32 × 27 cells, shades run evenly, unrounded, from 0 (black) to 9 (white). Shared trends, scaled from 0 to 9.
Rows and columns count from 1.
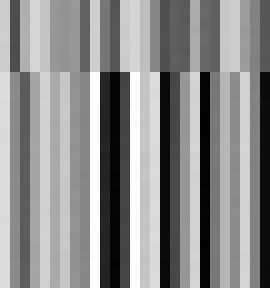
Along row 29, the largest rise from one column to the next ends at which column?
14
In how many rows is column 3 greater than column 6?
8
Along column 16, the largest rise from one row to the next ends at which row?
9
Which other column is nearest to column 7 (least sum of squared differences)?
25
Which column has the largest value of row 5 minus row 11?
13
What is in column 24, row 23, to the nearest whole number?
5
